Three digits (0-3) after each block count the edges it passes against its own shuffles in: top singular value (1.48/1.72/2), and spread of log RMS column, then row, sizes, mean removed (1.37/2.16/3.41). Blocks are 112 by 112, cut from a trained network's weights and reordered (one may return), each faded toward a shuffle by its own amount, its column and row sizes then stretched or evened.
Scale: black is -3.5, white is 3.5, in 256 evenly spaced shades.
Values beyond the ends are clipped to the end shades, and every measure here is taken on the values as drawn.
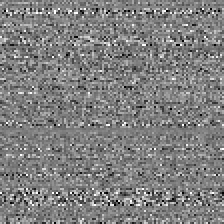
1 0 3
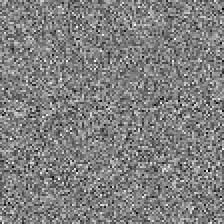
0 0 1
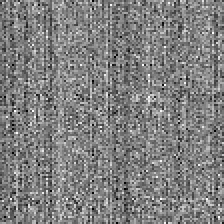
3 1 1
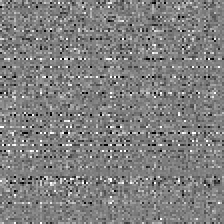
0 2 3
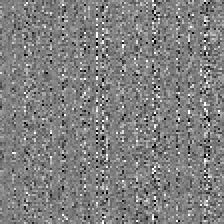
0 3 0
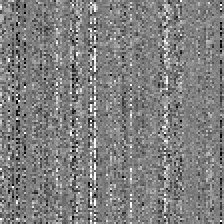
3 3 0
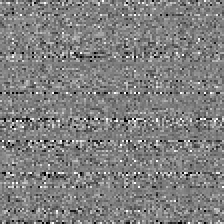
0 1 3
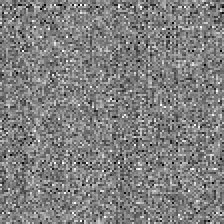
0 0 2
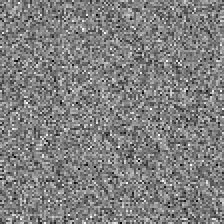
1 0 1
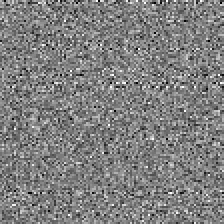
3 0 2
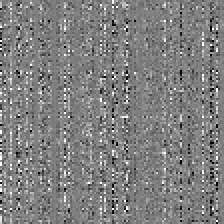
2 3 2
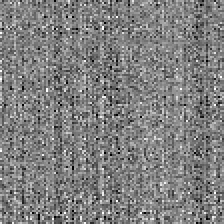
3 2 2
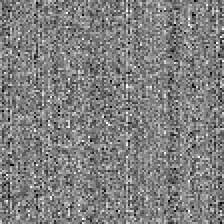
2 2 0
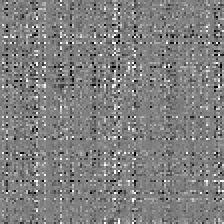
2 3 3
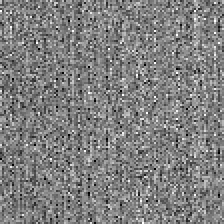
1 2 0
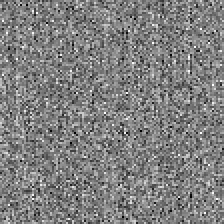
0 1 0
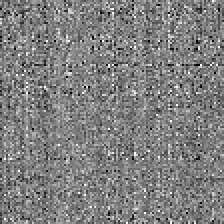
1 2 2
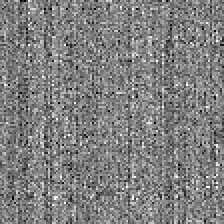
3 1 2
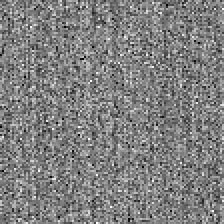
1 0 0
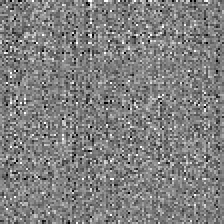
0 2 2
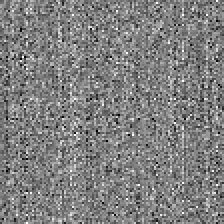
1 2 1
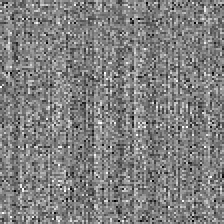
3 0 2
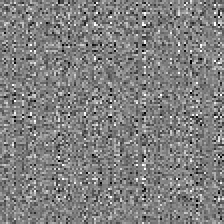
3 3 2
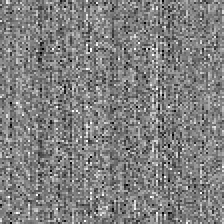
3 2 1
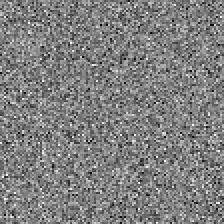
0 1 1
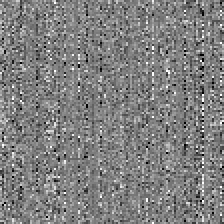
0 3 0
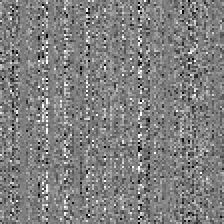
1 3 0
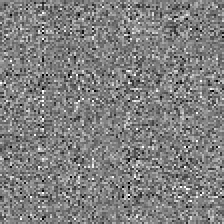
1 2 2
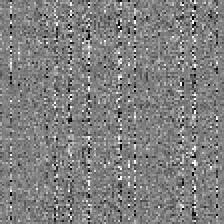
1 3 1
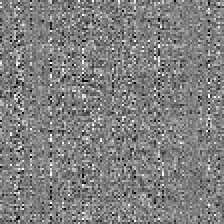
1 3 1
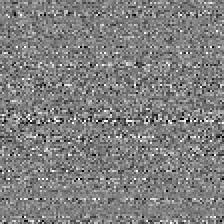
0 0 3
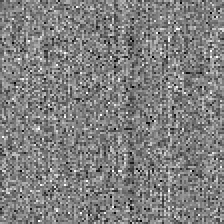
1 1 1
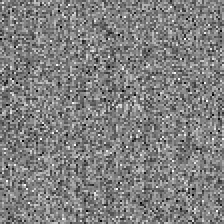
0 0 0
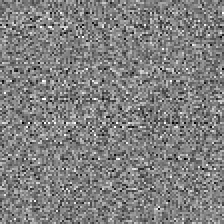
2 0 2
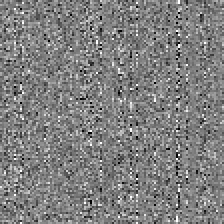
0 3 0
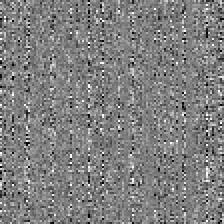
1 3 1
